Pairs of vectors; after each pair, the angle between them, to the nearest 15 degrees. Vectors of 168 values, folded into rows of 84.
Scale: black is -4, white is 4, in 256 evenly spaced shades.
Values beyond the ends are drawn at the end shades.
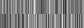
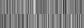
30 degrees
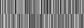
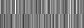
120 degrees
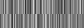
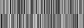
90 degrees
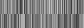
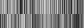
30 degrees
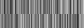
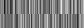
15 degrees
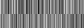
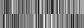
60 degrees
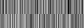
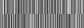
150 degrees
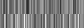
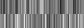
30 degrees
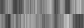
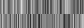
120 degrees
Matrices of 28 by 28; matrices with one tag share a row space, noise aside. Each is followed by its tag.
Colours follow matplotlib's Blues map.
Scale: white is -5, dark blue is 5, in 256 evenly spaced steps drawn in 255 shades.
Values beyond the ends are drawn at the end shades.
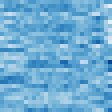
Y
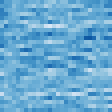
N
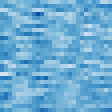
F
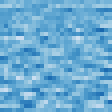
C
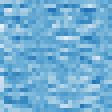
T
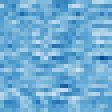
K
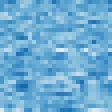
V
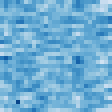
C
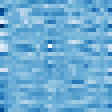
N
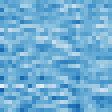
K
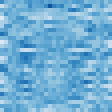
N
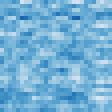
K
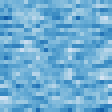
C
